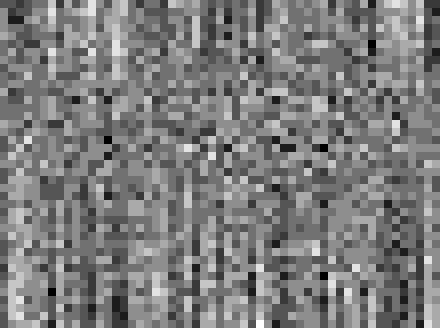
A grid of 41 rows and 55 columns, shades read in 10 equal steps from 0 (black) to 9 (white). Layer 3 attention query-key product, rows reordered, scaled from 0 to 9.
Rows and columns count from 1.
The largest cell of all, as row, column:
41, 33
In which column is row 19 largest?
24
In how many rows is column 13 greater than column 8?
10
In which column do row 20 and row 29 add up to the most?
27
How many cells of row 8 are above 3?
40
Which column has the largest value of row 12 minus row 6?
47
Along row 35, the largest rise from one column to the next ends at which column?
42
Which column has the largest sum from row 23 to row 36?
3
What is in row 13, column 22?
6
